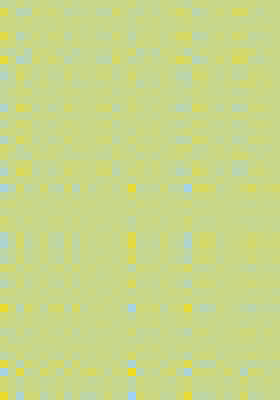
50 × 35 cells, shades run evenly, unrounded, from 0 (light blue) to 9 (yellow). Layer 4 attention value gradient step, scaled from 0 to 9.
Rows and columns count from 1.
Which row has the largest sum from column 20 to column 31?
8
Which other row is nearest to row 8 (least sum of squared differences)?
2
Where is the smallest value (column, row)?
17, 50
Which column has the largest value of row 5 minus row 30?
1
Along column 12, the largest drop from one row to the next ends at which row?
48
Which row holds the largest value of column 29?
47
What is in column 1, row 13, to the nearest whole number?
4
